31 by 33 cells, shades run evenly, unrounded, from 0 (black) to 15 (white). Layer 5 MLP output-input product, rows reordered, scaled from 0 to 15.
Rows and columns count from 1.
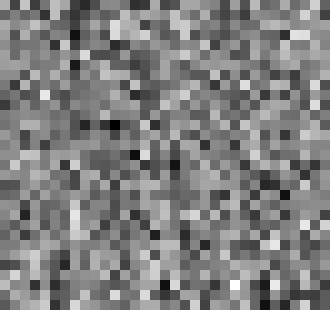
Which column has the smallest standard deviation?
10
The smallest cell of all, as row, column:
13, 12
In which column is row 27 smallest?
7
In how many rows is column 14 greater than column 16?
11
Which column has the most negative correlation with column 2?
32
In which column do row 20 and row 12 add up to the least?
29
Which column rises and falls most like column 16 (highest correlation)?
31
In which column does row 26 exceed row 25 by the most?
21
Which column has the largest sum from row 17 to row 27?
8
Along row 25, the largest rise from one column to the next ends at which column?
27
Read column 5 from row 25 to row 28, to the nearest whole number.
10 9 7 9
